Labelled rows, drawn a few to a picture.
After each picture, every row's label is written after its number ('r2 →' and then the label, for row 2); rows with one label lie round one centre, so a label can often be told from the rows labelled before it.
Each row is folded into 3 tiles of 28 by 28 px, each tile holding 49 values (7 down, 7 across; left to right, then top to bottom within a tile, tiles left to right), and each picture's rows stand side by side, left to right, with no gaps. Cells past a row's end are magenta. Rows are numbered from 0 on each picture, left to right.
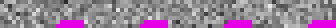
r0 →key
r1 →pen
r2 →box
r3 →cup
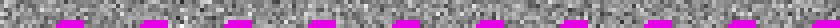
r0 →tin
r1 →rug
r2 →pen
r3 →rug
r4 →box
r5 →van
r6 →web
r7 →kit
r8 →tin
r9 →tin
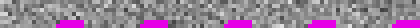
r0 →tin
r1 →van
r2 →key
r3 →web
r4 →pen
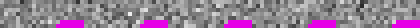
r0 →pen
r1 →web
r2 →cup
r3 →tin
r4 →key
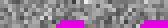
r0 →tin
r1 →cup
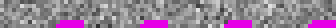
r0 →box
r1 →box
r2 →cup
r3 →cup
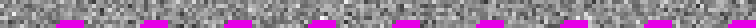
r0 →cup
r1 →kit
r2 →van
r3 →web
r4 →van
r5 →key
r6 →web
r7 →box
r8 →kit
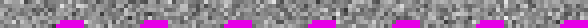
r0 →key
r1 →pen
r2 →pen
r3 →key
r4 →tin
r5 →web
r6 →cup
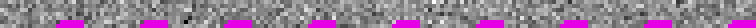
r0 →rug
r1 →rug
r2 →tin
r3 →web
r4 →key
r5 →key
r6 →key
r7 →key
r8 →box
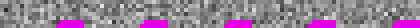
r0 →tin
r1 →rug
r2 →box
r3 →web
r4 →web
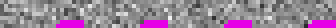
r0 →van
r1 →van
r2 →cup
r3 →key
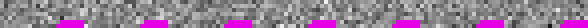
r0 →web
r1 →web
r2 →tin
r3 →web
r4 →web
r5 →key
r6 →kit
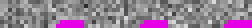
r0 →kit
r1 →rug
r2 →rug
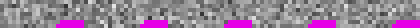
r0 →van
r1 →key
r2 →box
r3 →pen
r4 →tin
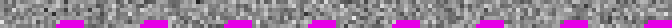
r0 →pen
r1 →tin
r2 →box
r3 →web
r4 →pen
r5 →web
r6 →rug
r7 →tin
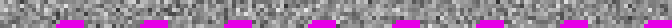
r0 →cup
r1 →cup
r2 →van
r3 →kit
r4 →tin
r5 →rug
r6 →van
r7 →pen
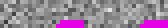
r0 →van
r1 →rug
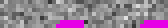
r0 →key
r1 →rug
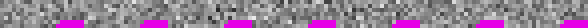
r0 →box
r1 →cup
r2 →web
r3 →cup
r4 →web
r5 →rug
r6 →pen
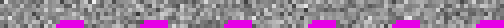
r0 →tin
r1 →van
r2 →rug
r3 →cup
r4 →tin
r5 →cup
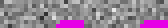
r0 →key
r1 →cup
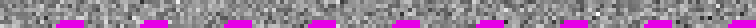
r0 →rug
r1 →key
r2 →tin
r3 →tin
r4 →box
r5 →pen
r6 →rug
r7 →rug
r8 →web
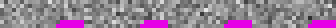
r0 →cup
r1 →box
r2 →tin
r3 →tin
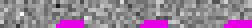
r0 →box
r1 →box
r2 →pen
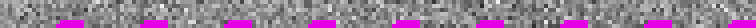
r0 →cup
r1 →van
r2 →van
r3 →van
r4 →pen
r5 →box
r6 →pen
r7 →web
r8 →kit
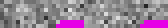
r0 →key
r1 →box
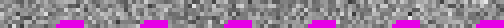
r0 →pen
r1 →van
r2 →web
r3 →pen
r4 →pen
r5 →cup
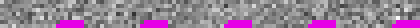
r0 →rug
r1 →tin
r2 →tin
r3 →cup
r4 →key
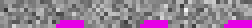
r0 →tin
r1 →van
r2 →van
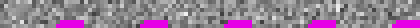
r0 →kit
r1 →box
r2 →cup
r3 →box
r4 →web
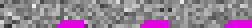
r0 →pen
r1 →tin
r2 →van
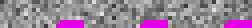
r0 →kit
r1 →cup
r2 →tin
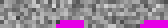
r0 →rug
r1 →web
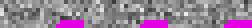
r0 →tin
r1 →van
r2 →rug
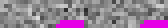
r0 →key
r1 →van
